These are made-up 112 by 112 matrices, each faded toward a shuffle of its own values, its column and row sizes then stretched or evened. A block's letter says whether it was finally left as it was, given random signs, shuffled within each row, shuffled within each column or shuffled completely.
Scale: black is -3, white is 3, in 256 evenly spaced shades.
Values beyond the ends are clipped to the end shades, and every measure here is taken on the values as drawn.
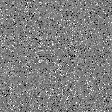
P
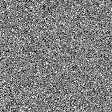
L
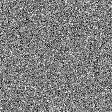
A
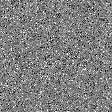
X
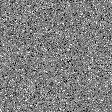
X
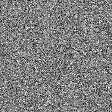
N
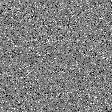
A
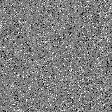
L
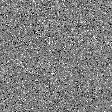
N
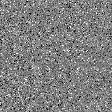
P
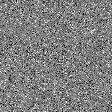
N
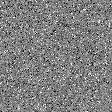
X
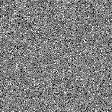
P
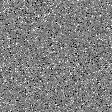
X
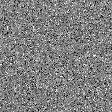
L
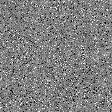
N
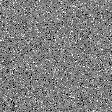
N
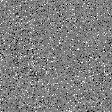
P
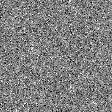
L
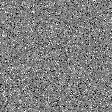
A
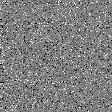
P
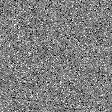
L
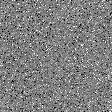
X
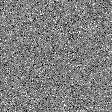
X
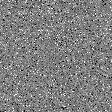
A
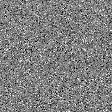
P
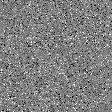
A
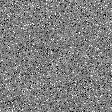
A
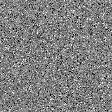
L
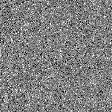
P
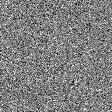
L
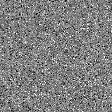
N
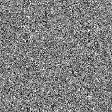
P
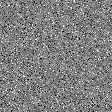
X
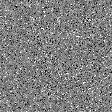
L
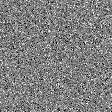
A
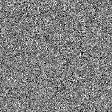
P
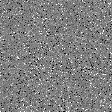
P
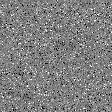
A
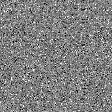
P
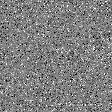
A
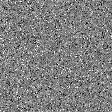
L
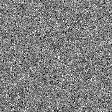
L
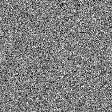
N
